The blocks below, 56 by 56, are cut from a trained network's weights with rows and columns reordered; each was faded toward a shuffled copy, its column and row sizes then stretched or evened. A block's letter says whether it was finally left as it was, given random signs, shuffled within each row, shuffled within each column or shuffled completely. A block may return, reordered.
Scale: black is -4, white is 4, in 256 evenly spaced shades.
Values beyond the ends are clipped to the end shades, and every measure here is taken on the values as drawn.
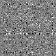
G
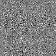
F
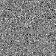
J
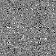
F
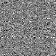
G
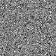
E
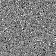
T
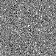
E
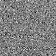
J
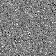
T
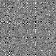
G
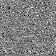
J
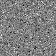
T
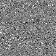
J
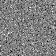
T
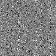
E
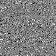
J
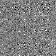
F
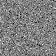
T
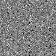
E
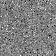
T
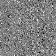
E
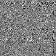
F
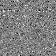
J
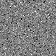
T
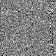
F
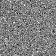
T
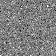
T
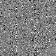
E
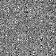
E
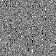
E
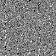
E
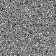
T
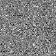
F
